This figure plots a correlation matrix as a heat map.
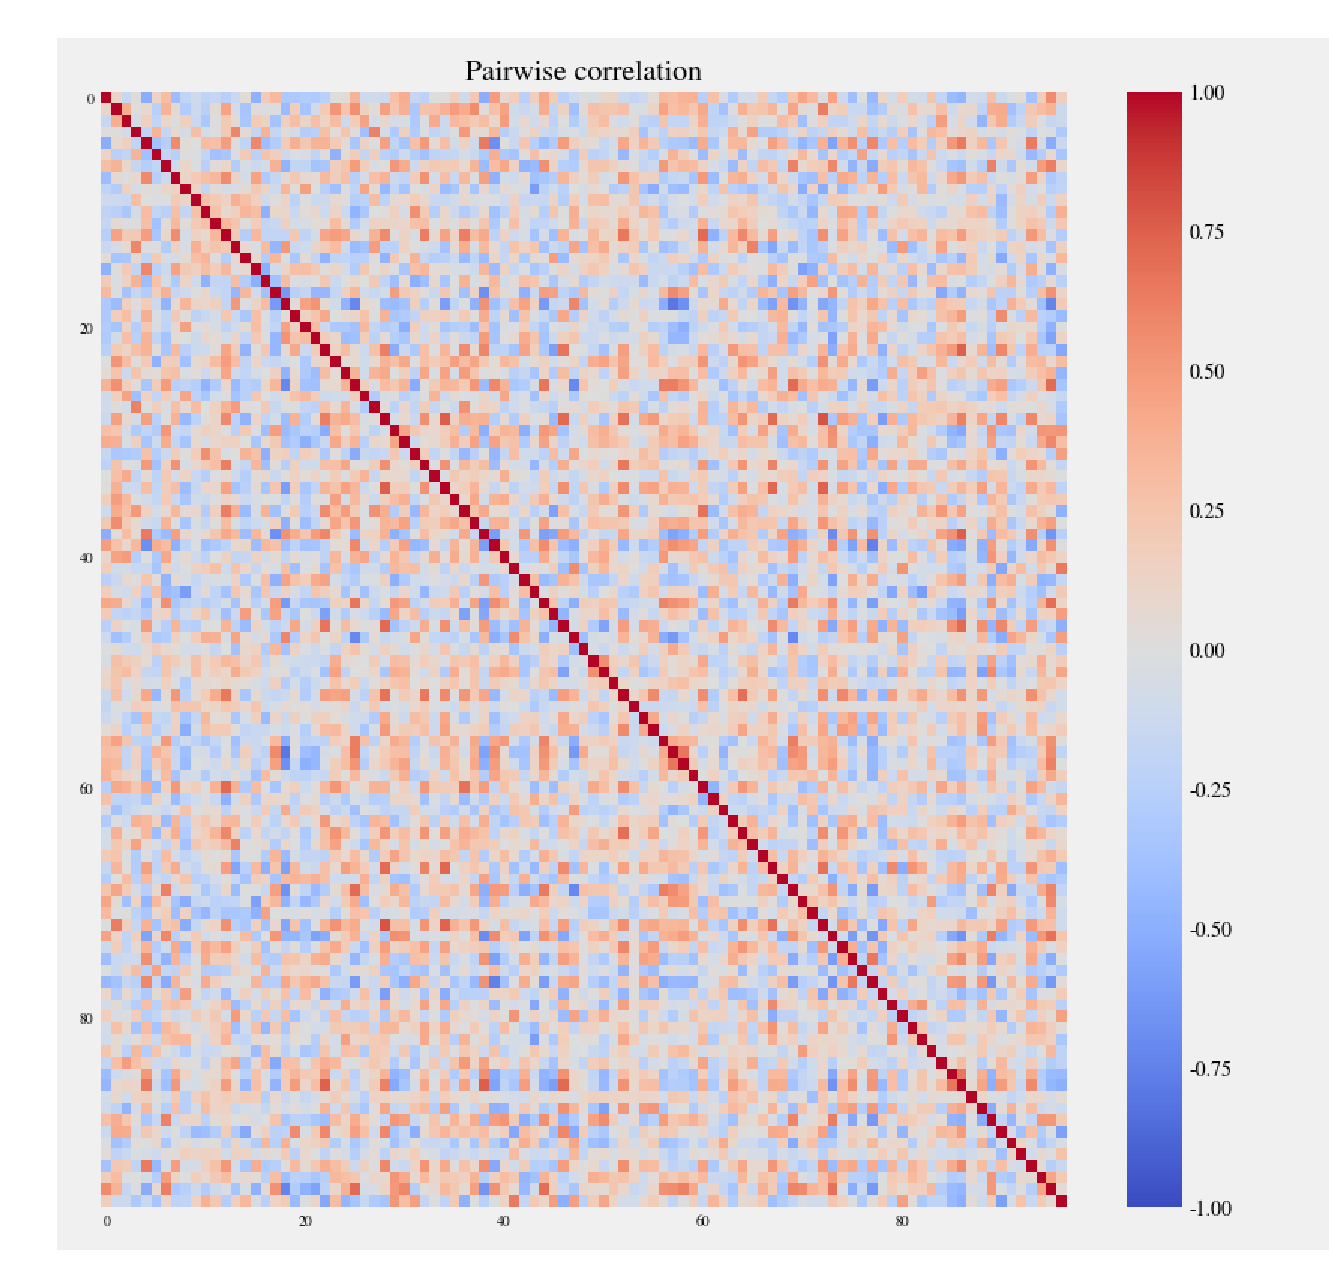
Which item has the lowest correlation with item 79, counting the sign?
43
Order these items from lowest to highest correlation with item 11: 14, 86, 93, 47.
14, 86, 93, 47
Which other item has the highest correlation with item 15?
4
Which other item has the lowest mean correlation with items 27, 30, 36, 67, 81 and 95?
18
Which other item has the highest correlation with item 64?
52
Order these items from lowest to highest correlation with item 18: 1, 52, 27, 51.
1, 51, 52, 27
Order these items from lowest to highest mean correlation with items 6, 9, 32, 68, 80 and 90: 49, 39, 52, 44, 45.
45, 39, 44, 49, 52
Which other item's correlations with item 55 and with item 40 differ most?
88
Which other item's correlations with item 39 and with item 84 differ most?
38
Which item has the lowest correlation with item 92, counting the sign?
90
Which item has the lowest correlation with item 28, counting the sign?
78
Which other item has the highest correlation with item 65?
13
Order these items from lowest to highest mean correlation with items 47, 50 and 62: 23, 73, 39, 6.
39, 6, 73, 23
